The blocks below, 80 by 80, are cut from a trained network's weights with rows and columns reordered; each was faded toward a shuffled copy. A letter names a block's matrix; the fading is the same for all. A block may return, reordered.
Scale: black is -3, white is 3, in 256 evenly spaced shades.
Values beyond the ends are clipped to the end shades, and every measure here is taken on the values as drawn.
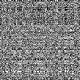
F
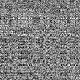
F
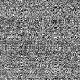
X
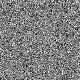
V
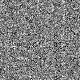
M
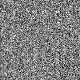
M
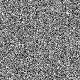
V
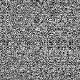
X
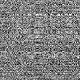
F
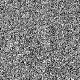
M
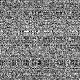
X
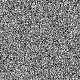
V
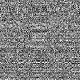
X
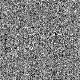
M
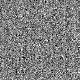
M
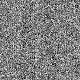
M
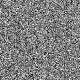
V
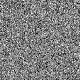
M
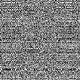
F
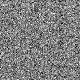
M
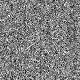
M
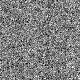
M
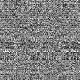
X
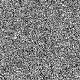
V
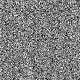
V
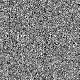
M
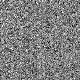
M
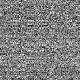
X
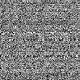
X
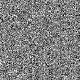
M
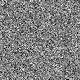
V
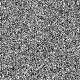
M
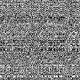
F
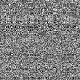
F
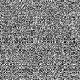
F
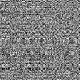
F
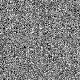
M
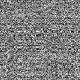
F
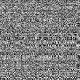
F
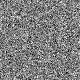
V
